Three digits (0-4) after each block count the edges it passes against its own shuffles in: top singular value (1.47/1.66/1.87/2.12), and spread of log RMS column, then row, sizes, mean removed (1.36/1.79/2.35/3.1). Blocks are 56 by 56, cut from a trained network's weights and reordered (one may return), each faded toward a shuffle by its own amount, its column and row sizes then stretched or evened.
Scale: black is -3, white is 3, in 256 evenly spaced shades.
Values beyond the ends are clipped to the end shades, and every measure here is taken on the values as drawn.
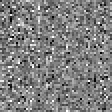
0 3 1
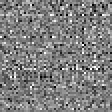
1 1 3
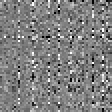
2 4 2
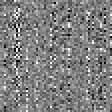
3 4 1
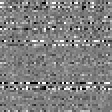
2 0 4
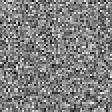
2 1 0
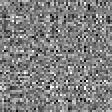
4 1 3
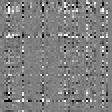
3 4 3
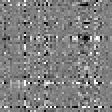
3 4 3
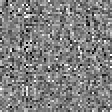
1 2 2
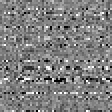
3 1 4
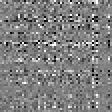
3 3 4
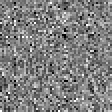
1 2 1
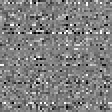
1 2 4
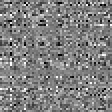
4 2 4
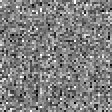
0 2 1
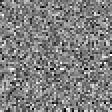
0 0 1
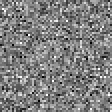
2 0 1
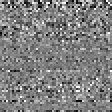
0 0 4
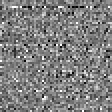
1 1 3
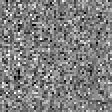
0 2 1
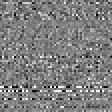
2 0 4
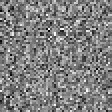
2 1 0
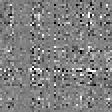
0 4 3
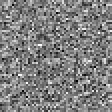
3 0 1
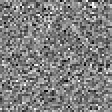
2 0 1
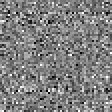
3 1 3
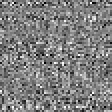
3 0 3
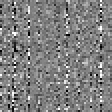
1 4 0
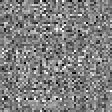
2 2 2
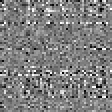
3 2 4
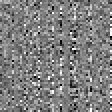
1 4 0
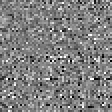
0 1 4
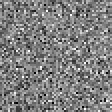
0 0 2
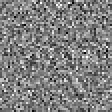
1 0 1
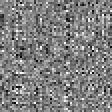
2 3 1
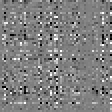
0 4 4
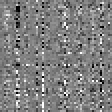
3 4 2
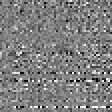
3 2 4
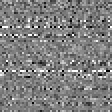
1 0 4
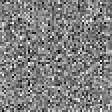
2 2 0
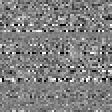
3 0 4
